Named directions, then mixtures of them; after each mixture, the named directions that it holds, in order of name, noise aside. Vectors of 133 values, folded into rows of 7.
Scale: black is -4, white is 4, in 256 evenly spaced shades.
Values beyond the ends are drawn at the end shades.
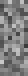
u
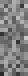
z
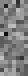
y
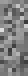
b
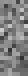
b, y.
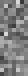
y.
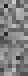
y, z.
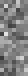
y.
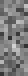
u, y, z.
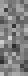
b, u, z.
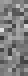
b.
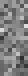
b, y, z.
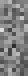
b.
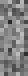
b, u, z.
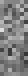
b.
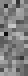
y.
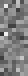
y.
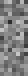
b, u.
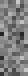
y, z.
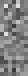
b, y.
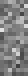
b, u, z.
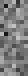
y.
